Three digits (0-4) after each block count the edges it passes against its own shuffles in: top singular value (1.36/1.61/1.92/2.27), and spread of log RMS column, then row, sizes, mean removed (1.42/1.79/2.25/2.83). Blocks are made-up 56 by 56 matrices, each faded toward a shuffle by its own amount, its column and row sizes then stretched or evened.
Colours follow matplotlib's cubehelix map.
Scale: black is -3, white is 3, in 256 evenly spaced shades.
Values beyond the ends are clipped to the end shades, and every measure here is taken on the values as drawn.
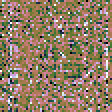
3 3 0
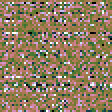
3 1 4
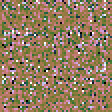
1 2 2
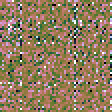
3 3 2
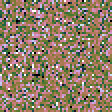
1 2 1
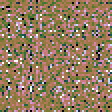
1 3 2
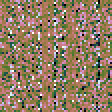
1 4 0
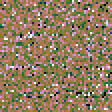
0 1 2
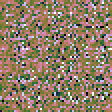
3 2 2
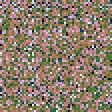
3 1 0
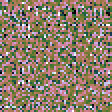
3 1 2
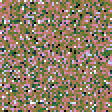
2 0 0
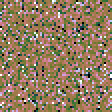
0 2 0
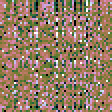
4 3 1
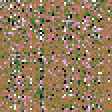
0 4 1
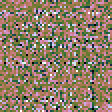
1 2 3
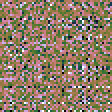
4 3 3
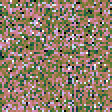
2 1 0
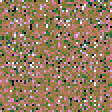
0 2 2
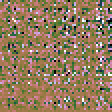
0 4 4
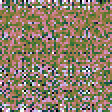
4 2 4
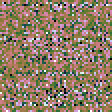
2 1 3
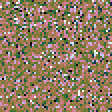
0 0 1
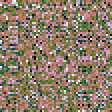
3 1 1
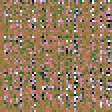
2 4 3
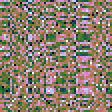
4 1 0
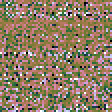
1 1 4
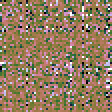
1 4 3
